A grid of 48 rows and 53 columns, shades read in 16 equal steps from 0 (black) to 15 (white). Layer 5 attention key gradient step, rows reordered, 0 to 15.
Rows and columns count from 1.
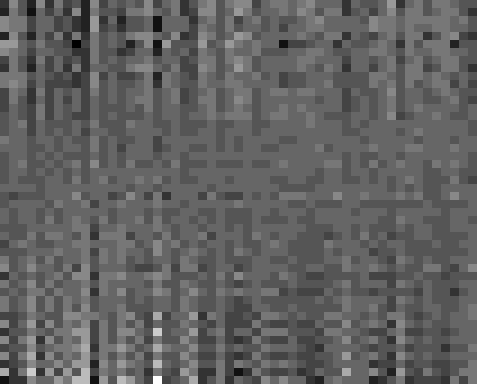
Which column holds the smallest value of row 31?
1
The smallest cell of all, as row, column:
6, 9
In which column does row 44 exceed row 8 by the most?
10
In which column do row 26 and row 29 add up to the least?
11
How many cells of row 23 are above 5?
29
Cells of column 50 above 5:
24
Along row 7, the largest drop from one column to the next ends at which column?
18
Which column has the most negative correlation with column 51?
19
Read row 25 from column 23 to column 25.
4 7 5
